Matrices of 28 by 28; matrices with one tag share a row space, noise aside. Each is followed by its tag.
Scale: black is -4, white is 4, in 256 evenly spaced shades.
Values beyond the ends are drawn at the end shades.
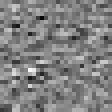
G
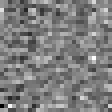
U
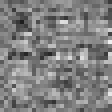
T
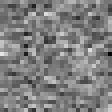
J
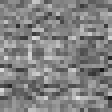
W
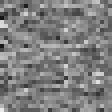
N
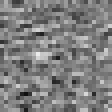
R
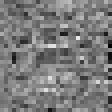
T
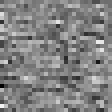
N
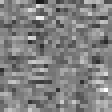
G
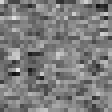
G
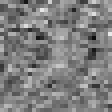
U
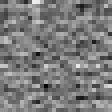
W
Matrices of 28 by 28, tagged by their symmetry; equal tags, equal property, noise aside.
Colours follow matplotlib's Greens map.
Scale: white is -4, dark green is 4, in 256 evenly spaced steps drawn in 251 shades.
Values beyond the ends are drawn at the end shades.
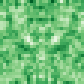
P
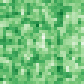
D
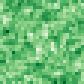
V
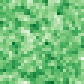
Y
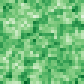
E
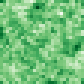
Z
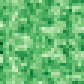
D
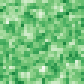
V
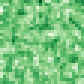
Y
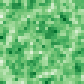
Z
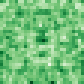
P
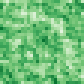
Z
